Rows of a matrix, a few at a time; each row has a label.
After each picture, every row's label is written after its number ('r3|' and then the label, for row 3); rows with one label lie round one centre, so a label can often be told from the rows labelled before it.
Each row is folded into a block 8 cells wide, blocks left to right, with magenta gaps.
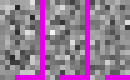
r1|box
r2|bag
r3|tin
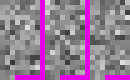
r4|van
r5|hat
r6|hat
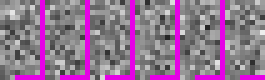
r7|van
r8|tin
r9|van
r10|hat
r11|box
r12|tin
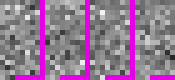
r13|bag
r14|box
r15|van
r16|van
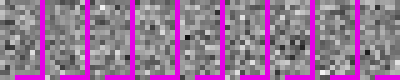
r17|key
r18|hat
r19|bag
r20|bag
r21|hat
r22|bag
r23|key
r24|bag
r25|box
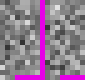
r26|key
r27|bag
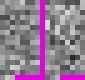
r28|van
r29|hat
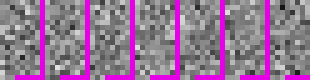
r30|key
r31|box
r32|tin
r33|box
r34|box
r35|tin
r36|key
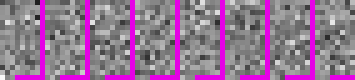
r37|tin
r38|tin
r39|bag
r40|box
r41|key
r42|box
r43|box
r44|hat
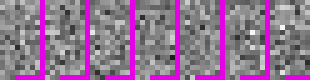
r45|box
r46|box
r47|key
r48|van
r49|van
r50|hat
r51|bag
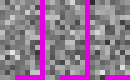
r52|key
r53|box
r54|bag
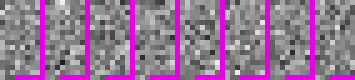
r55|tin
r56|bag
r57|hat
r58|hat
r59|box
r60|tin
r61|bag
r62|box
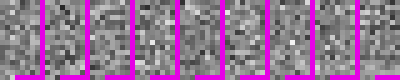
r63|van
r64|box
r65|bag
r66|van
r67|bag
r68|key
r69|hat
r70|hat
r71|van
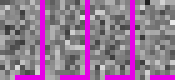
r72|tin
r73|hat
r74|van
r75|tin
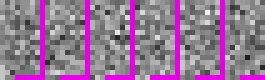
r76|box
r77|bag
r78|hat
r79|van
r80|key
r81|key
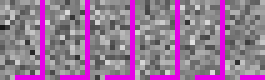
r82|van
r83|hat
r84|van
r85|key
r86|key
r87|van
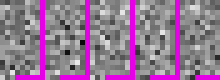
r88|tin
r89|bag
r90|van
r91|bag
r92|bag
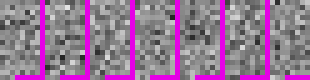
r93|van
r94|bag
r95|box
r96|tin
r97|hat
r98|bag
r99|key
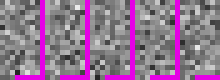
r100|bag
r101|box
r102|tin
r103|key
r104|bag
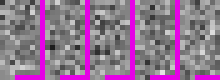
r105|van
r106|key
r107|van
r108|box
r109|tin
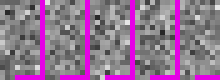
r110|tin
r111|box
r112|van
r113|tin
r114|hat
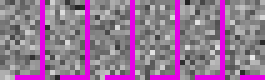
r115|hat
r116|bag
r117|van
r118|key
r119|hat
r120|bag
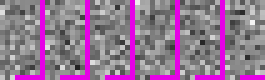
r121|tin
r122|tin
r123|van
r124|box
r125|van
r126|key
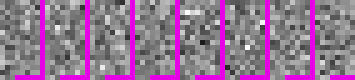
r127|key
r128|box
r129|hat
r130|box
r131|van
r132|tin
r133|key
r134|key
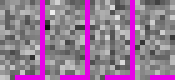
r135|hat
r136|van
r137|bag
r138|hat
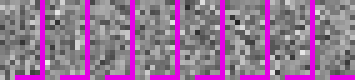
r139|van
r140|van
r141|bag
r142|tin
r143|key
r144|van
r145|key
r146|tin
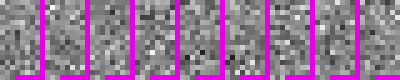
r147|box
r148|tin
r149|key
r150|box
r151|bag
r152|bag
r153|van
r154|box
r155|hat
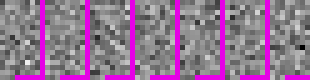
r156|bag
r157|key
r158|hat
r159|van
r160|bag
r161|van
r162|key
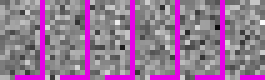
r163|key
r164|key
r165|key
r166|van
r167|key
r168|tin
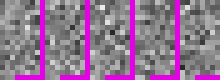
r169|bag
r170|box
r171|hat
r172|box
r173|tin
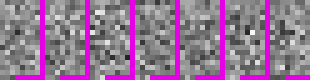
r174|hat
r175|bag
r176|van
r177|hat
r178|box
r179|hat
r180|hat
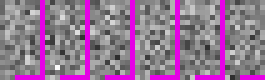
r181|bag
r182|hat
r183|key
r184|tin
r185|van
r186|key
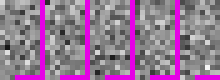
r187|key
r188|tin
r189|key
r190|bag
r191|key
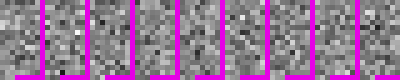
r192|hat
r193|bag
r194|hat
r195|bag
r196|hat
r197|hat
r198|bag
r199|box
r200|van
